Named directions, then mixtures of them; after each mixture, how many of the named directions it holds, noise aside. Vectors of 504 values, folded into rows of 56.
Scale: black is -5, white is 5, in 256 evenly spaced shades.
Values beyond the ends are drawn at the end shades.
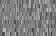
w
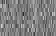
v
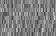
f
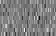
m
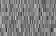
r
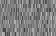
one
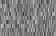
one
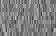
two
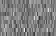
four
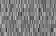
one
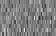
four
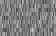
two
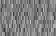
three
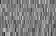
three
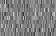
two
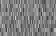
one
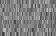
one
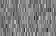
four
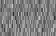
two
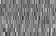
four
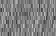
two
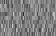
two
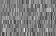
two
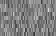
four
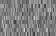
three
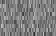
two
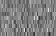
four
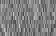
four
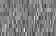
three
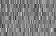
one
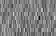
three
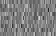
three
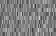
two
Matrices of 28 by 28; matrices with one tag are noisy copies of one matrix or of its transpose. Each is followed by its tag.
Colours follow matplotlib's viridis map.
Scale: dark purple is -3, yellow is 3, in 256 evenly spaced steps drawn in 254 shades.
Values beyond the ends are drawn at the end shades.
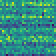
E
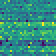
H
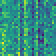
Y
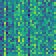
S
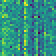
Y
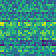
H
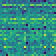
S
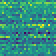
Y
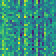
Y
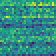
E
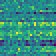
H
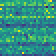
E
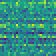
Y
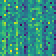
E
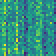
E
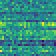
H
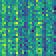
E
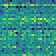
S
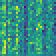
E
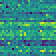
H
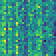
E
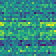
H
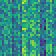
H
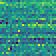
Y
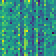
Y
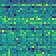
S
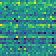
Y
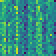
E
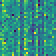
Y
